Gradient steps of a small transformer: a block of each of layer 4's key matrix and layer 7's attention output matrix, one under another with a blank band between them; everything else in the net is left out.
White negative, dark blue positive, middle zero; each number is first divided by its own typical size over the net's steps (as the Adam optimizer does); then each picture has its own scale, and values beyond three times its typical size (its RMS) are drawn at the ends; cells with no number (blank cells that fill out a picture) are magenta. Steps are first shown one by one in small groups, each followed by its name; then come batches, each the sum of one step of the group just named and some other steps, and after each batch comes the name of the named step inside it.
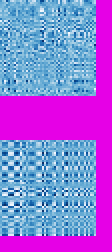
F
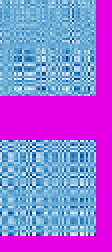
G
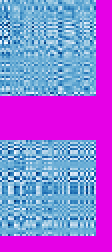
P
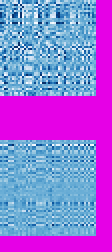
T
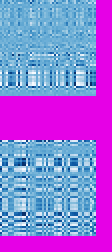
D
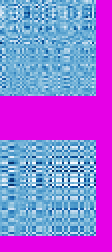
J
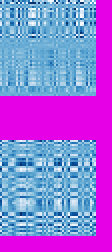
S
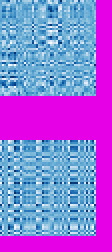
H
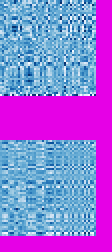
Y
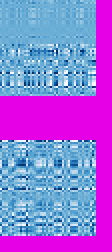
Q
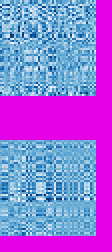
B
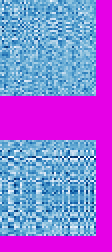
P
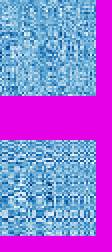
B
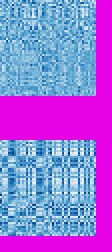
S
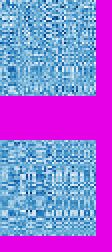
J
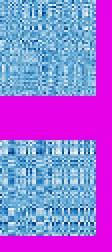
Q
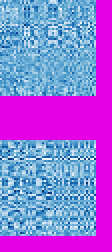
P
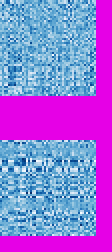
D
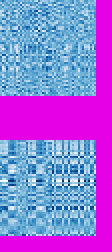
J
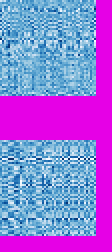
P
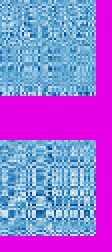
B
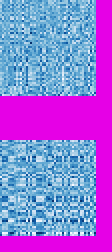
G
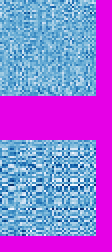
J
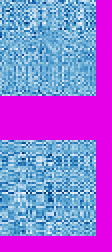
S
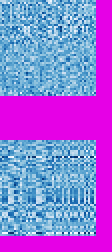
Y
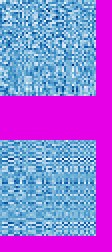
T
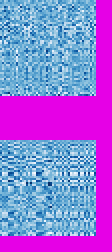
P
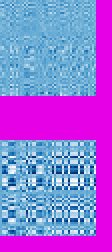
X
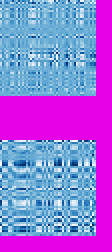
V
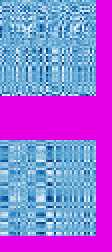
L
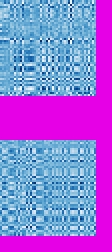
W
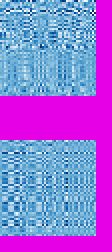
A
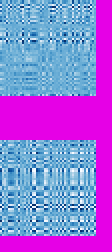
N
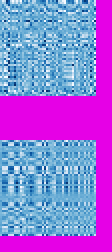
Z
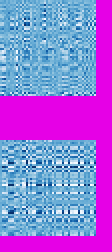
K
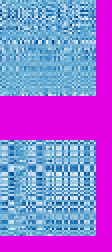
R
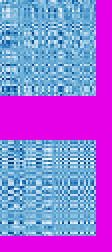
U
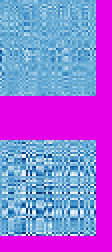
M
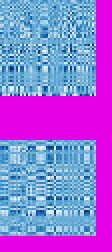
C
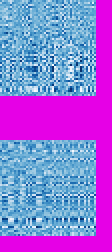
W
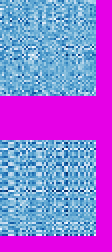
V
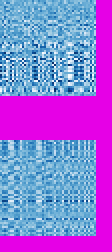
L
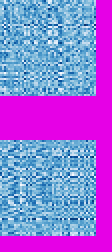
W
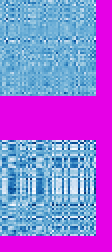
V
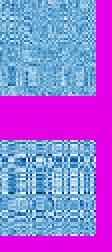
M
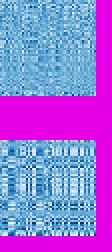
N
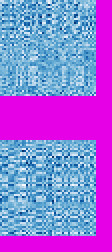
K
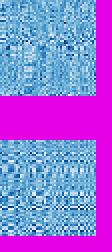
N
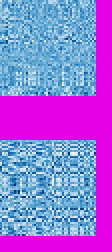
X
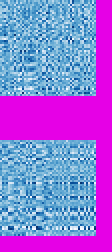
W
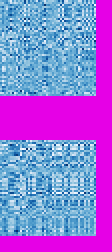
K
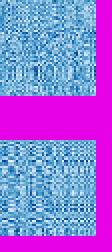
N
